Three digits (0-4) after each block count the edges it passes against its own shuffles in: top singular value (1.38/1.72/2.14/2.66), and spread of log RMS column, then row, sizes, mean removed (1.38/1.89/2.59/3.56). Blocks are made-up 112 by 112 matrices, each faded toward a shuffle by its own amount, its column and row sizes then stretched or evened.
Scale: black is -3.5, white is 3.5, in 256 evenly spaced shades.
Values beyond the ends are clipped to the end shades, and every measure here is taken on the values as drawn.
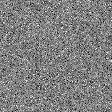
1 0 0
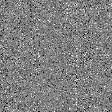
0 2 0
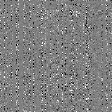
2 4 2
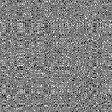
4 0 2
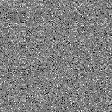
3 0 0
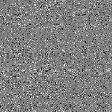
2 2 2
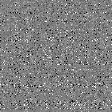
0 2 3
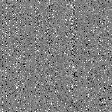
2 3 0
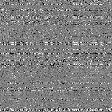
4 0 4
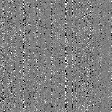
3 4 0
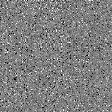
2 1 1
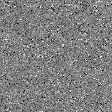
0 1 2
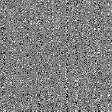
2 3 2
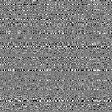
4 2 4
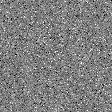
0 0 0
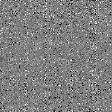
1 3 2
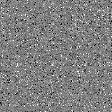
1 2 2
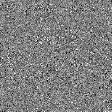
0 2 2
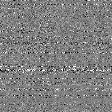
0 1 4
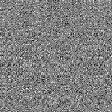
4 0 1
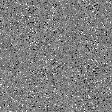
0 2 0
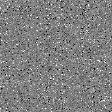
0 2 1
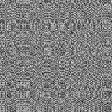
4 1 1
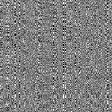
4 4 0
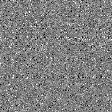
2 1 2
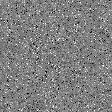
1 1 0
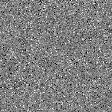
1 0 1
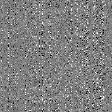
2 4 0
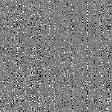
1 4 2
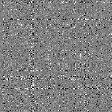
3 3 3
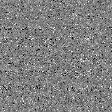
1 1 2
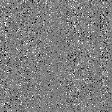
1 3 1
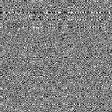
4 0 3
